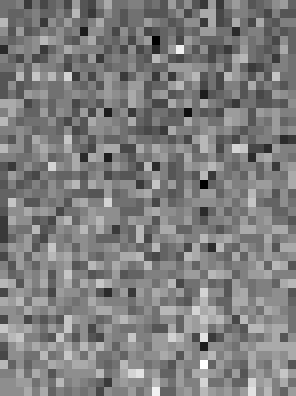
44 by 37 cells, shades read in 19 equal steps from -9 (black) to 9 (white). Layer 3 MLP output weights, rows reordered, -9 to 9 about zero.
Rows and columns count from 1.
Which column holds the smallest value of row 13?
24
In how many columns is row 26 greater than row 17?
19
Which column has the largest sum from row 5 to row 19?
9
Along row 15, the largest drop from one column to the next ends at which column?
10
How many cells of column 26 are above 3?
11
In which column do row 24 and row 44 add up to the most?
20
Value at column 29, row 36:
1
